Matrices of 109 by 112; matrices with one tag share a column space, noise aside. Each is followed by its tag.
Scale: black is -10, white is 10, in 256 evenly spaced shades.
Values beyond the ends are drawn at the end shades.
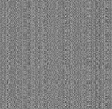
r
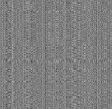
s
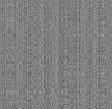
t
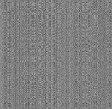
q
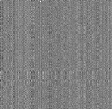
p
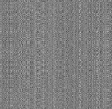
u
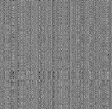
p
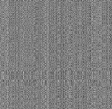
p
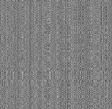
p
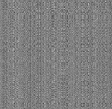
q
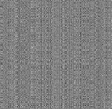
r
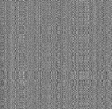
p
